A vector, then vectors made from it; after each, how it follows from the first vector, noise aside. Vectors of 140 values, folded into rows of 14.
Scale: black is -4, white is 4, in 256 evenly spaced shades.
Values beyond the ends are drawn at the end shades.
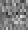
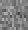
reversed, shrunk.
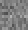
reversed, negated, shrunk.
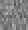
reversed, shrunk.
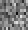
copied.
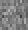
reversed, shrunk.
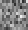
sign-scrambled.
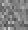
wrapped around, shrunk.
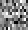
negated, scaled up.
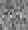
reversed, negated, shrunk.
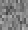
reversed, negated, shrunk.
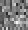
copied.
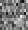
copied.
